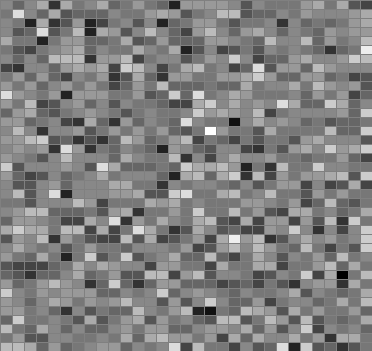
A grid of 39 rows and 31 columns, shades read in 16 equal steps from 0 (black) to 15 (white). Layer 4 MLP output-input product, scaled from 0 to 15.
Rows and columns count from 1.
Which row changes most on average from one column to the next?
25
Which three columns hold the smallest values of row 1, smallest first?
15, 5, 31
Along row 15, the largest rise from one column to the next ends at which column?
18
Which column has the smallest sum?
8
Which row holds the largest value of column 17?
11
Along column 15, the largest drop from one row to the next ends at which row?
12
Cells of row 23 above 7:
14
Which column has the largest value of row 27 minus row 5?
4
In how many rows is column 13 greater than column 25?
12
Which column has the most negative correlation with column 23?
17
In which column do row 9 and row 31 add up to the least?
29
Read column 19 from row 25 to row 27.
5 5 10
